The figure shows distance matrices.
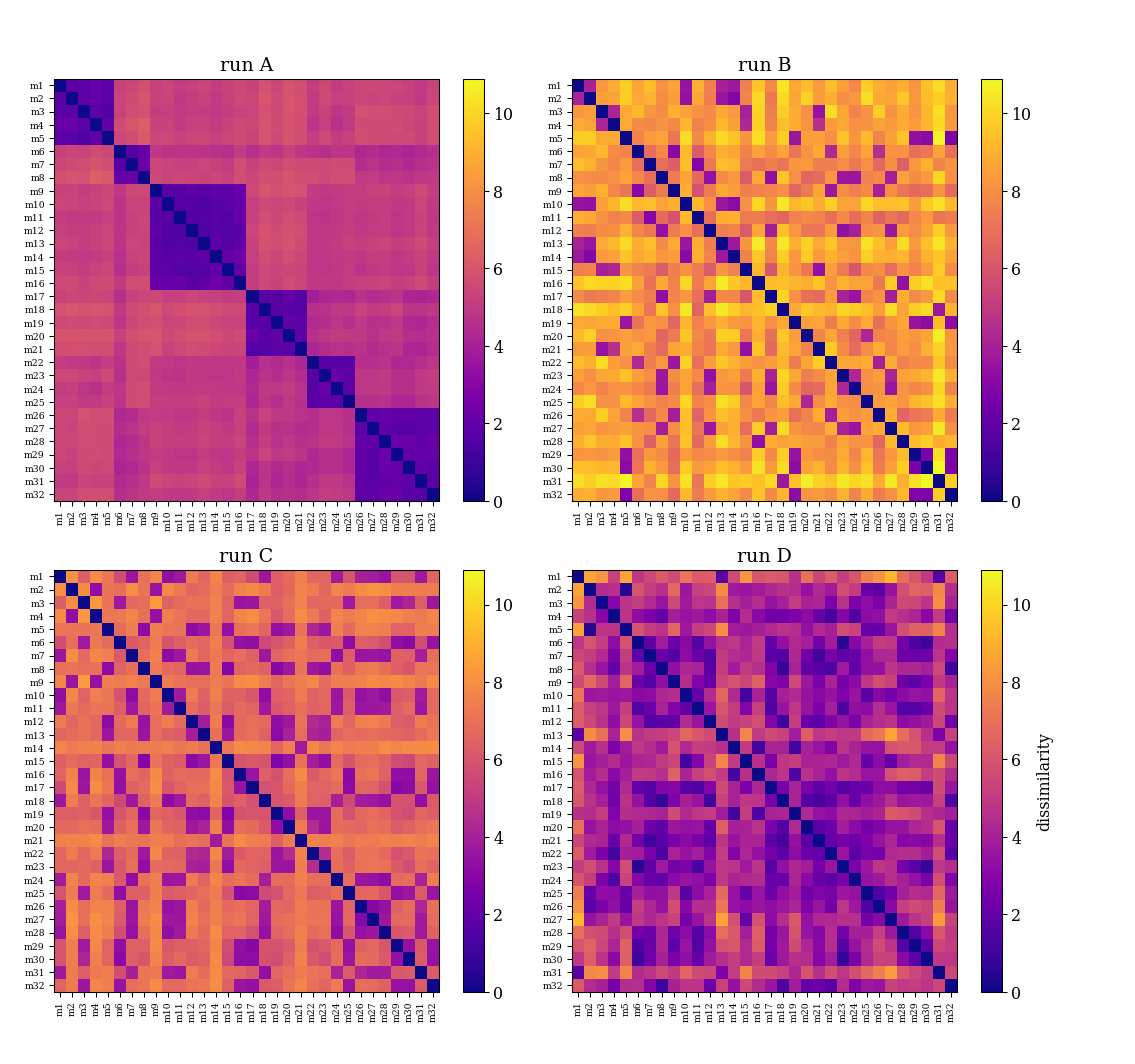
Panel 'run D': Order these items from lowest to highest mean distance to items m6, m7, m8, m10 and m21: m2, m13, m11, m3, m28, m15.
m11, m28, m15, m3, m2, m13
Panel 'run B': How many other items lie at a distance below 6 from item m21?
3
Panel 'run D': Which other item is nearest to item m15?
m10
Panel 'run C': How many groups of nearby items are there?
5
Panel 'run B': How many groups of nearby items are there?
9
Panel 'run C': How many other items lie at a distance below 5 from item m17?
7
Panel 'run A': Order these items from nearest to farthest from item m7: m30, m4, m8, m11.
m8, m30, m11, m4
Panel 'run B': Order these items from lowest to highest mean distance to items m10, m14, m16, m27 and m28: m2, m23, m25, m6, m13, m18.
m2, m13, m23, m6, m25, m18
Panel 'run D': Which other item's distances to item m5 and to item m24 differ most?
m2
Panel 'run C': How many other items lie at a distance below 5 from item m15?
8
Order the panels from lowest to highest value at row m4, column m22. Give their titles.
run D, run A, run C, run B
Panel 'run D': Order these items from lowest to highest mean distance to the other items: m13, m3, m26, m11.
m11, m26, m3, m13
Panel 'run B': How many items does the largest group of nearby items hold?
6
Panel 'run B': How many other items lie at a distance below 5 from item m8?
5
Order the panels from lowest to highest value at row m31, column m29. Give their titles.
run A, run D, run C, run B
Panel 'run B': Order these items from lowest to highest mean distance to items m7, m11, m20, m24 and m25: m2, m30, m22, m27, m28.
m27, m28, m22, m30, m2
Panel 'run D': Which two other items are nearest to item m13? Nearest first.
m1, m31
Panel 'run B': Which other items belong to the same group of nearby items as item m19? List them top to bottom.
m5, m29, m30, m32
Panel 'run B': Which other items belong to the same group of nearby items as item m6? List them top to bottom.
m9, m22, m26
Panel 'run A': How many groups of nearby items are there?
6
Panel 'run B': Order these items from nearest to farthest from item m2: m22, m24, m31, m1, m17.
m1, m17, m24, m22, m31
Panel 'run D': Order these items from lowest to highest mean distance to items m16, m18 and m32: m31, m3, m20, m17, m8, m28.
m8, m20, m17, m3, m28, m31
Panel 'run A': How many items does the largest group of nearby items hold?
8
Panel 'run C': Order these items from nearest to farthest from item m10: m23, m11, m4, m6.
m11, m6, m23, m4
